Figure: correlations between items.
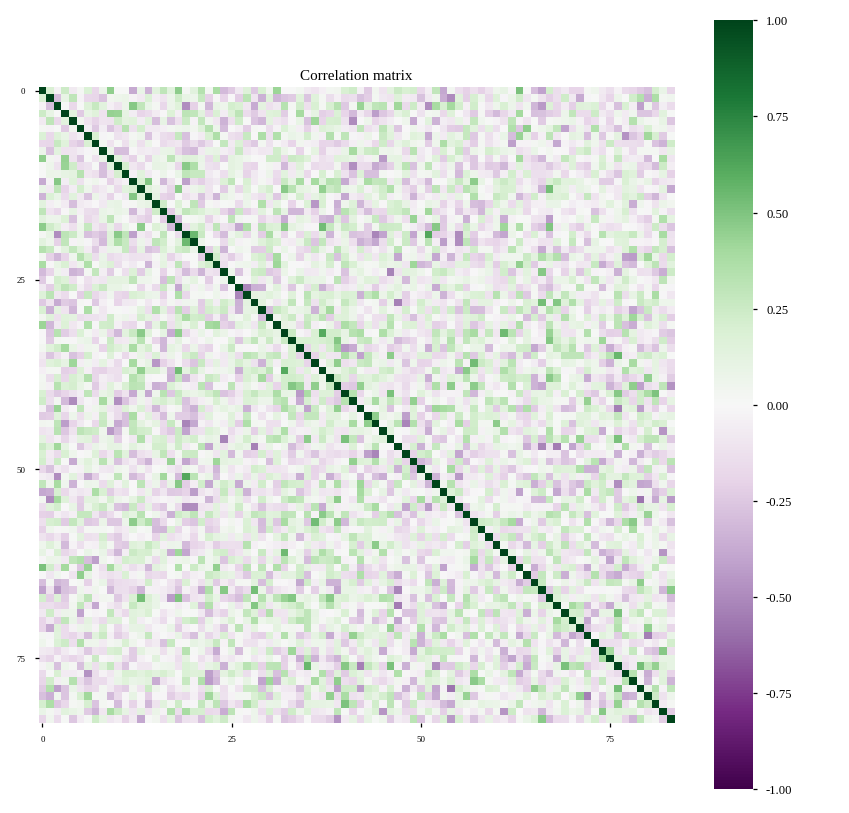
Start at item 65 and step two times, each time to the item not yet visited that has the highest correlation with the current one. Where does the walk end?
76
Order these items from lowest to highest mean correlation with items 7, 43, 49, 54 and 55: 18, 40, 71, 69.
18, 40, 69, 71
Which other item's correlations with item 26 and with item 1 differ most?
27
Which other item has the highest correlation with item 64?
5
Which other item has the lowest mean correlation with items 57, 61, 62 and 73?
75
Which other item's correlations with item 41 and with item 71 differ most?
72
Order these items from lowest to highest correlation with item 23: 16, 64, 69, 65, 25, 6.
65, 69, 25, 16, 64, 6
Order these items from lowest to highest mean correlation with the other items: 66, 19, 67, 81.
66, 19, 81, 67
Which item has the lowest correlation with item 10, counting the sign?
41
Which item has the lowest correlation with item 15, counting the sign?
36
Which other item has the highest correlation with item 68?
28
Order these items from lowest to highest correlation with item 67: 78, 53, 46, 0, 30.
78, 53, 30, 0, 46
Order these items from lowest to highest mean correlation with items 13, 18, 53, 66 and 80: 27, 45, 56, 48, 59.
48, 27, 59, 45, 56
